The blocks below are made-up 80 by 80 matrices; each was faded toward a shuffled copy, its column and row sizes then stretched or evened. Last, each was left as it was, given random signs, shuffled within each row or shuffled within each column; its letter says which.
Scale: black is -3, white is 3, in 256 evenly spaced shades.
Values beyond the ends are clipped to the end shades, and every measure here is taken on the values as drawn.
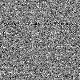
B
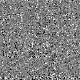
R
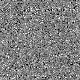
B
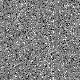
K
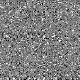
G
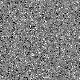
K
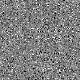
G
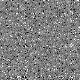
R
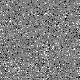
G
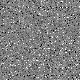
B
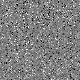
K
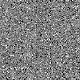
G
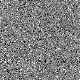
R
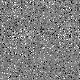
R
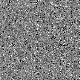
K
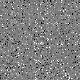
G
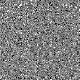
G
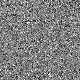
B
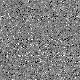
B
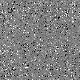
R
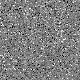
B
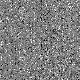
K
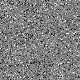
B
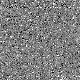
B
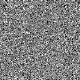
R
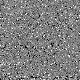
B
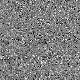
B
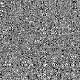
G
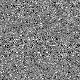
B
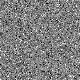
K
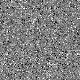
B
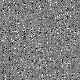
K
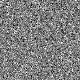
K
